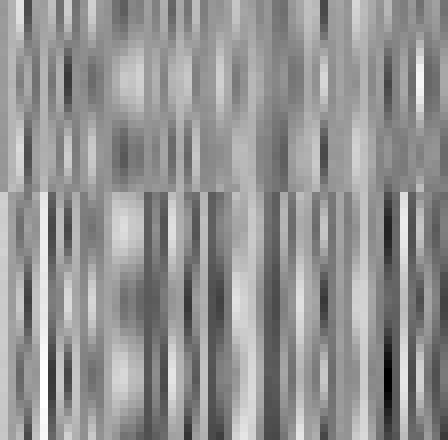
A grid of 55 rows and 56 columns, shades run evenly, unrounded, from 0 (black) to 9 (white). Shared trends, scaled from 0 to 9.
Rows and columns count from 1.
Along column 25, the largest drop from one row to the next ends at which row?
25
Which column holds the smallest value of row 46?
49
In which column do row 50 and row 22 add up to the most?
6
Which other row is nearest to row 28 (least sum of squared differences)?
30
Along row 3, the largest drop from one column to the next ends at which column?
4
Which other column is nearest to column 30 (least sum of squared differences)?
38
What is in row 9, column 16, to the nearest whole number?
7
